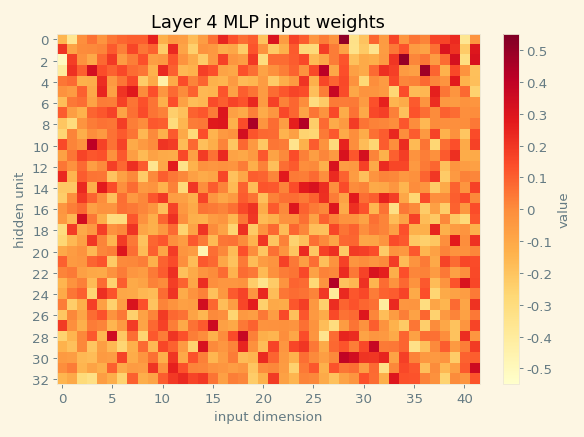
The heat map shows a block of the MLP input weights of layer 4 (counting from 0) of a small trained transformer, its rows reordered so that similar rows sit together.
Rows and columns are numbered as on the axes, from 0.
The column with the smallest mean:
0
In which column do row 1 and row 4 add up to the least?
10
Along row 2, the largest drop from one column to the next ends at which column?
40
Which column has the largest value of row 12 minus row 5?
33
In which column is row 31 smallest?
32
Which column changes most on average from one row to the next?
27
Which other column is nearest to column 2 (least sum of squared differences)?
22
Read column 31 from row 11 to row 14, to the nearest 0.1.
0 -0.1 0 -0.1
